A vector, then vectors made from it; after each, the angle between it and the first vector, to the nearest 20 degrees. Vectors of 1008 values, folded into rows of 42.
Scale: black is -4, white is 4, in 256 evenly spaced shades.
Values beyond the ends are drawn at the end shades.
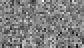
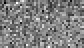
80 degrees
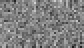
100 degrees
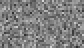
60 degrees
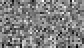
20 degrees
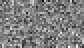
160 degrees
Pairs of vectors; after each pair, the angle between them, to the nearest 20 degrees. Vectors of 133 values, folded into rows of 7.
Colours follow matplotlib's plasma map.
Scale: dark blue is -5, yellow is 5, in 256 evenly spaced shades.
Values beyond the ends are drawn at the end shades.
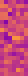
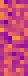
20 degrees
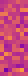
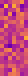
100 degrees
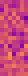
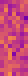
40 degrees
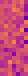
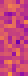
60 degrees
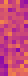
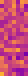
120 degrees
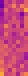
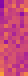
20 degrees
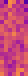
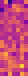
120 degrees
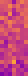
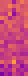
20 degrees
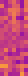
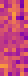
20 degrees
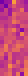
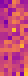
40 degrees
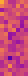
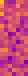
40 degrees
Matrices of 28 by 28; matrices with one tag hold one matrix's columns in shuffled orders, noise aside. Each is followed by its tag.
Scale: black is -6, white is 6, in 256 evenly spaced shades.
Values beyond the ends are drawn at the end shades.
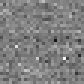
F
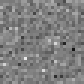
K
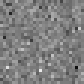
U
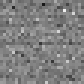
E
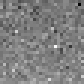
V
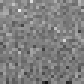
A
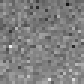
V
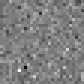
U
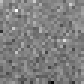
A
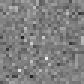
K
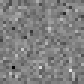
U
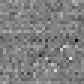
F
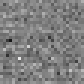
F
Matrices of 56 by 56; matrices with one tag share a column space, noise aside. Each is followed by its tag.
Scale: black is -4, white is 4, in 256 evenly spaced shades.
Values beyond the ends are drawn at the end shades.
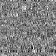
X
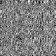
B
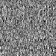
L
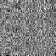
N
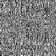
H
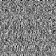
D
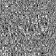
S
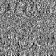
H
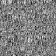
B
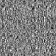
L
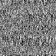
B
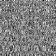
D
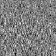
S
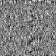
B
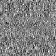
X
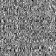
L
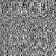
H
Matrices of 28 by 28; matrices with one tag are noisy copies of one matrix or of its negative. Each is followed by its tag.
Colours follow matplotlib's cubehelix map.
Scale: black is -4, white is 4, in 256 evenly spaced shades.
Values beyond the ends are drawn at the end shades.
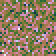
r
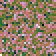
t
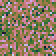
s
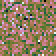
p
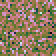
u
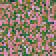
p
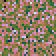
r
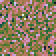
s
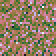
r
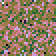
r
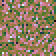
r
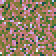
u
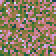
p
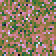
p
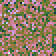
p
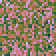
s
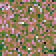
t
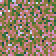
u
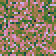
t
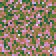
t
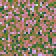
t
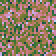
r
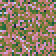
p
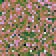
u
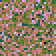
t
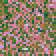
t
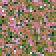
p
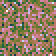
p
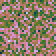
r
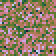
p
